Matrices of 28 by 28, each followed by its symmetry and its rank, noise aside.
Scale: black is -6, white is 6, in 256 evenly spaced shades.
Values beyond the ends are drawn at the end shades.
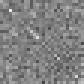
symmetric, rank eight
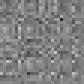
no symmetry, rank four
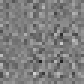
no symmetry, rank four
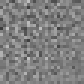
antisymmetric, rank four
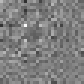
symmetric, rank four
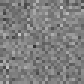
no symmetry, rank eight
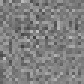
no symmetry, rank eight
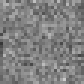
no symmetry, rank eight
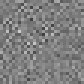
antisymmetric, rank six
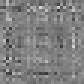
antisymmetric, rank four
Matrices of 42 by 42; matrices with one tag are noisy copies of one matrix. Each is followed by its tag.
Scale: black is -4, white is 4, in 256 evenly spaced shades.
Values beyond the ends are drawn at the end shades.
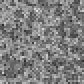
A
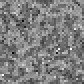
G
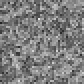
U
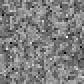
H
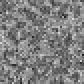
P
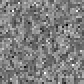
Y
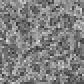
G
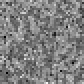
Y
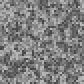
A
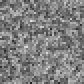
U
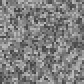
Y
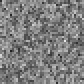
Y
